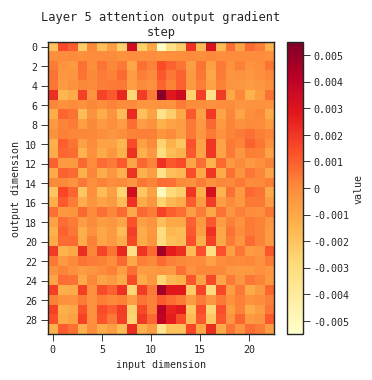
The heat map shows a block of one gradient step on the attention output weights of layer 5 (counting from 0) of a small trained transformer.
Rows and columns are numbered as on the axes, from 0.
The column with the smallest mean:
11
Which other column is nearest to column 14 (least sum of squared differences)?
1
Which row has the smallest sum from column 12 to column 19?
0
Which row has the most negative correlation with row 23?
22
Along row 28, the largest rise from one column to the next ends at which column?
9
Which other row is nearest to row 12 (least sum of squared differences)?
17
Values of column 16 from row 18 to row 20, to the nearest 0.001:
0.001 0.002 0.002
